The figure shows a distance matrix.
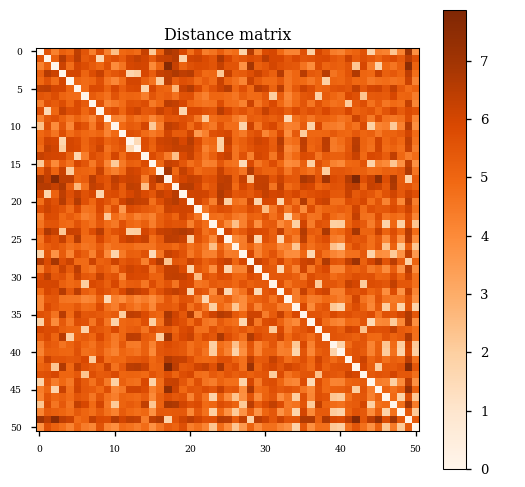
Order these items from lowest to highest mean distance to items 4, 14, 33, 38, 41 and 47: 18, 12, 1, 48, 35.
48, 18, 35, 12, 1
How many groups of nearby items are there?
14
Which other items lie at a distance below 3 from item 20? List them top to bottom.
25, 29, 32
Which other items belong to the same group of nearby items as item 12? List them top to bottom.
3, 13, 24
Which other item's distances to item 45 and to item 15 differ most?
42
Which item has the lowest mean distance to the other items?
50
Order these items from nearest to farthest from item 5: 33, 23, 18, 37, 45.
18, 33, 37, 23, 45
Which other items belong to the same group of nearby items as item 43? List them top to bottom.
6, 31, 37
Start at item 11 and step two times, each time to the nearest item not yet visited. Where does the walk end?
21
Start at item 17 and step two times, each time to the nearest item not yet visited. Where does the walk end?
28
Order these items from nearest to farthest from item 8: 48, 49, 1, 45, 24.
1, 45, 48, 49, 24
